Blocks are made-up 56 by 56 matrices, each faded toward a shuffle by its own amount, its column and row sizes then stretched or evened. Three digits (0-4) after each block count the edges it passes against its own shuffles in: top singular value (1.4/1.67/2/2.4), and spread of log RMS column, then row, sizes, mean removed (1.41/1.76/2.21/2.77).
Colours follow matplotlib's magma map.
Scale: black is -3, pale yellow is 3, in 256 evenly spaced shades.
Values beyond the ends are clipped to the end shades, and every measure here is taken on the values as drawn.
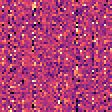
1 4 0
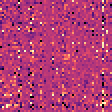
1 4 2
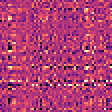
4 4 4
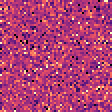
1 1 0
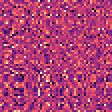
4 2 2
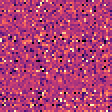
0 2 3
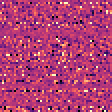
1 1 4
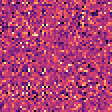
3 2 2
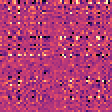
4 3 4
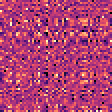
4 2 3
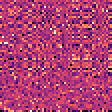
4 1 3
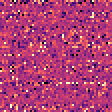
1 1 4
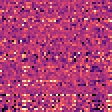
3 1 4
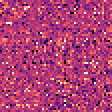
0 1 3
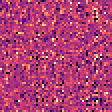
1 3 2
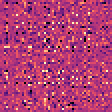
2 4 3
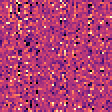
2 4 0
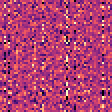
3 4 0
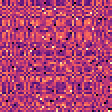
4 0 0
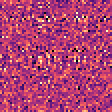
2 1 3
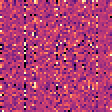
3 4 1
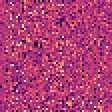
1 3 0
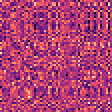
4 4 0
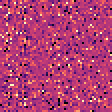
2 2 0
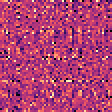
3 1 3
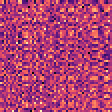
4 2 0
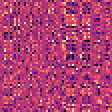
4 4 1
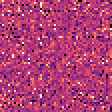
0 2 1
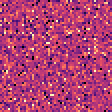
0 2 0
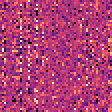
1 4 0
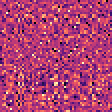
4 1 1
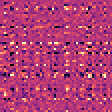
4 3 4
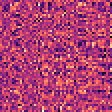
3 2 1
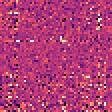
1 2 3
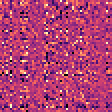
3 4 2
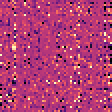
2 4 3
